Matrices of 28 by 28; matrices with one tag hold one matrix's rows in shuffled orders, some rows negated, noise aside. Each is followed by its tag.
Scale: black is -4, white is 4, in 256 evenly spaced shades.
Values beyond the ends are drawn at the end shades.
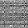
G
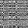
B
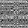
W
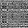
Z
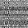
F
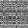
B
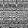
B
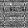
G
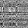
B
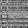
Z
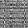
G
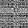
W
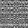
W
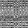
W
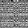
W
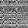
B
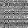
F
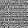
F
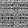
W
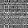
F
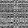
W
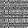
F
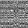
W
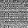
F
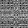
W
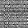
F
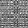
W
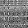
F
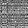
Z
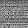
F
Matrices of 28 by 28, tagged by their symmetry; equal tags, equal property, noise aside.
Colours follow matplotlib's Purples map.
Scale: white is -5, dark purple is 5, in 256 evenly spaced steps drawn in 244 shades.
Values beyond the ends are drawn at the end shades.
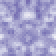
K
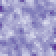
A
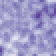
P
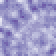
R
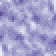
A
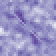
A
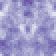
K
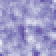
P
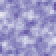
A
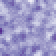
P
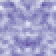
K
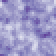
P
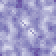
A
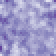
P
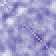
R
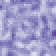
P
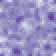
R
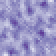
A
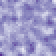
P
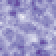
A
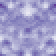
K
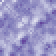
R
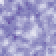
R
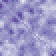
R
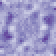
A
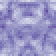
K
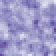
P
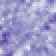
P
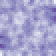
A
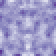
K
